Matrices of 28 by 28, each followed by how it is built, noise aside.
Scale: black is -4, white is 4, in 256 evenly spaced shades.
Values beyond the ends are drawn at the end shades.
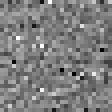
sparse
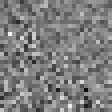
lower triangular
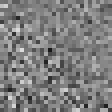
lower triangular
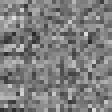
blocks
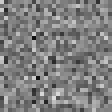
low rank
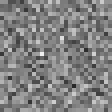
repeating columns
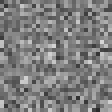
blocks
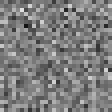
repeating columns
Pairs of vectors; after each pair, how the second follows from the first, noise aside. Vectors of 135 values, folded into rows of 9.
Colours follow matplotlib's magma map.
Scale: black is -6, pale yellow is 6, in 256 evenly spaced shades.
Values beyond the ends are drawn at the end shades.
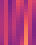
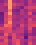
reversed.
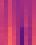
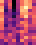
reversed, scaled up.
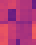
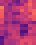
reversed.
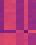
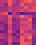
reversed.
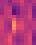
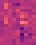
wrapped around, negated, partly zeroed.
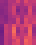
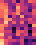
negated, scaled up.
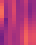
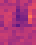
wrapped around, negated, partly zeroed.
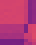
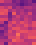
reversed.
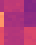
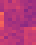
shrunk.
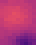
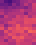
reversed.
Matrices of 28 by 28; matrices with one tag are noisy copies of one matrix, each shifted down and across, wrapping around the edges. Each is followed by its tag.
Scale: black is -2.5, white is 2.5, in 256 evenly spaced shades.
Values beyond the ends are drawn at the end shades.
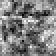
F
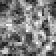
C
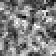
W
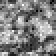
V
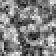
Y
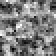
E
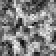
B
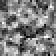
W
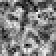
W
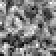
W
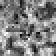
B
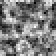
E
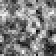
C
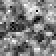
V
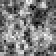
C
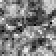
V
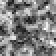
Y
